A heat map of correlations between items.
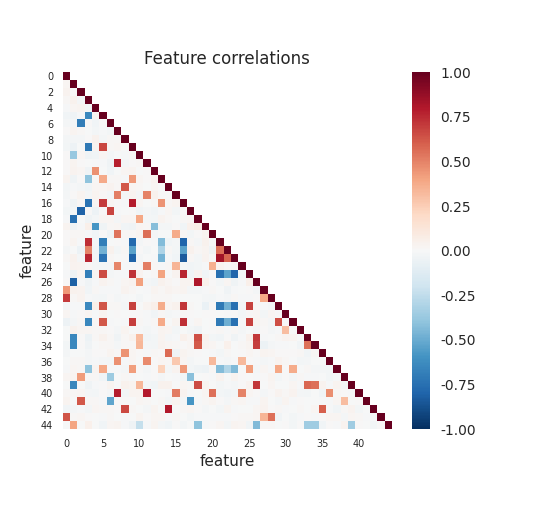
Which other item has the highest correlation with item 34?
26
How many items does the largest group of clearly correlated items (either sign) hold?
12
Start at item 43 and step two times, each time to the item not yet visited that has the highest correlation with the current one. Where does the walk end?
28
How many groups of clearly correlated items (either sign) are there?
8
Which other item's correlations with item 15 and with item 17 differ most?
2
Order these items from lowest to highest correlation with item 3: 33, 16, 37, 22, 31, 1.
16, 31, 37, 33, 1, 22
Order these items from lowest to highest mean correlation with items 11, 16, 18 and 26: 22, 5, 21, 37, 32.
21, 22, 32, 37, 5
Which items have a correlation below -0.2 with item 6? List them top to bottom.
2, 38, 41
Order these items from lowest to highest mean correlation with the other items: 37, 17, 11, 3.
3, 17, 37, 11
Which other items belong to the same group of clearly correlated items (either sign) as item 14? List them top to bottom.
8, 35, 42
